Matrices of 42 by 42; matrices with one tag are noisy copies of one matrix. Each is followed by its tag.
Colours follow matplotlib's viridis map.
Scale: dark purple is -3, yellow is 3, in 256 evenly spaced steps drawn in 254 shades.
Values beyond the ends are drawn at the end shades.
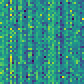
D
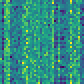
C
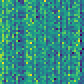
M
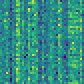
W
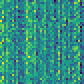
M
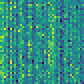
D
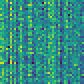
D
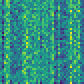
C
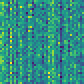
D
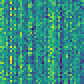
D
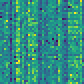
W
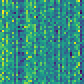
M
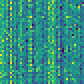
D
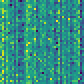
M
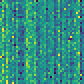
M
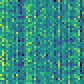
M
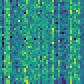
C
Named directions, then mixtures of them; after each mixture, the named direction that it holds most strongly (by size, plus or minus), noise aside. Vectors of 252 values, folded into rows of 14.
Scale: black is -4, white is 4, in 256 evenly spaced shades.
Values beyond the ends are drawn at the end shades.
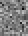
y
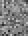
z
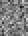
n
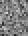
z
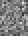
n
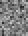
n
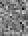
y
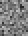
n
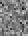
y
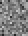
y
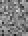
n
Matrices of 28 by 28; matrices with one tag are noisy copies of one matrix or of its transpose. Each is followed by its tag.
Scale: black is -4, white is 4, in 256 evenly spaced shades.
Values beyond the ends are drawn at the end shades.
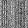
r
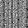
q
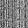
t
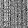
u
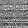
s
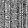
s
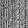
t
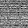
t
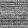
r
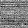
r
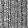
u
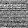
u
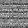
q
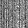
t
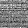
u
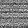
q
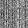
t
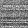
s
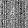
r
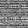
t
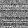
s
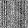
r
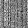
u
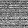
t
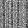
q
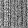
u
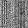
r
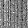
u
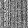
u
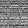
t
